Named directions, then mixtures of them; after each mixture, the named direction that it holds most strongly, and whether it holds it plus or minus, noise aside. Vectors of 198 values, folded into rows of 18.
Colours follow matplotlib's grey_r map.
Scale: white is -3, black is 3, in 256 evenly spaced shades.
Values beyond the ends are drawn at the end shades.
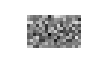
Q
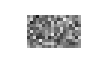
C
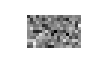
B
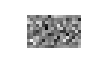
Q, plus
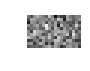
Q, minus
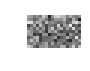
Q, plus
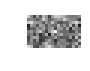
Q, plus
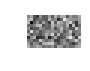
C, plus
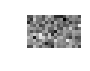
Q, minus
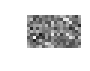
C, plus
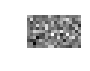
B, minus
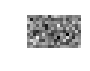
Q, plus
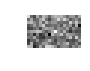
B, minus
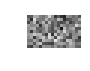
C, minus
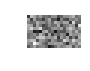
B, plus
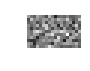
B, minus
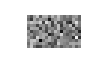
C, minus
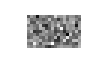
B, plus
